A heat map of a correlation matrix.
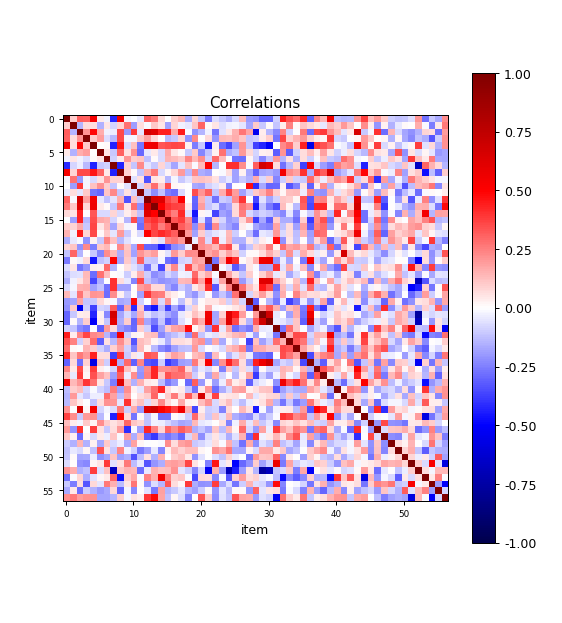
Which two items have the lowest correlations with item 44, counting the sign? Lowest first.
53, 7
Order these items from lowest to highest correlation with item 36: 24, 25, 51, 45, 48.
48, 51, 45, 25, 24
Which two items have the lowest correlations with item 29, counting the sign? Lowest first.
52, 4
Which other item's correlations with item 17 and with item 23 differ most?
43
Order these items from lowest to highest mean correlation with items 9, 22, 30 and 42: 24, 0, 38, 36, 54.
0, 38, 54, 24, 36
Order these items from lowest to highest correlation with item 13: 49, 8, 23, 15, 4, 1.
23, 49, 1, 8, 15, 4
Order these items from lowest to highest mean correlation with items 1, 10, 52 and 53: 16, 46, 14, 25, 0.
46, 25, 0, 16, 14
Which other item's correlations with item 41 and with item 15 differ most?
20
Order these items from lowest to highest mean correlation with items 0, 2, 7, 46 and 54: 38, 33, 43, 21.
21, 33, 38, 43
